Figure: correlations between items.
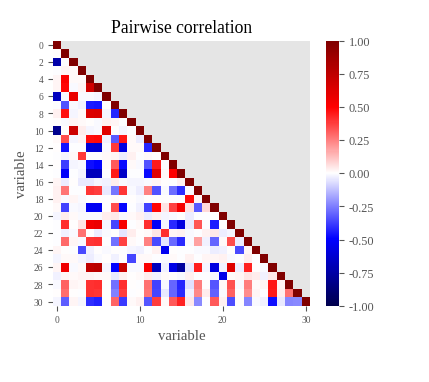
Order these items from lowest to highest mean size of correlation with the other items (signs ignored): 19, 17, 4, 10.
10, 17, 19, 4
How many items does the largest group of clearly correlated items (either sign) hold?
17
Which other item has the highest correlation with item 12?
15
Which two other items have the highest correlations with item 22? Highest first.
13, 3
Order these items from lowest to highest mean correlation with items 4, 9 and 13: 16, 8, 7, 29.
7, 16, 29, 8
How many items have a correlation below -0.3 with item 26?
6
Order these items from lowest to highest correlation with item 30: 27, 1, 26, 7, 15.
26, 1, 27, 7, 15
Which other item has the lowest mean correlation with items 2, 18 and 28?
0
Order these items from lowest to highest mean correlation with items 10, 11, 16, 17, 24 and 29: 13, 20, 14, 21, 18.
14, 13, 20, 18, 21
